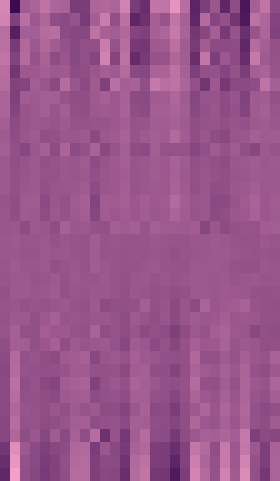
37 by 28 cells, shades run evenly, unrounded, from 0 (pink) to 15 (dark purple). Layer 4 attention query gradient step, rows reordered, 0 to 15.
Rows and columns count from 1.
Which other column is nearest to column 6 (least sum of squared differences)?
4
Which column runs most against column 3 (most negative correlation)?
14
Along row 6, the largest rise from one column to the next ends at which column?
2
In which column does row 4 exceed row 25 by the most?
25
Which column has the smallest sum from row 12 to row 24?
18
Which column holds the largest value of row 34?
11
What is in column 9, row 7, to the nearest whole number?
9
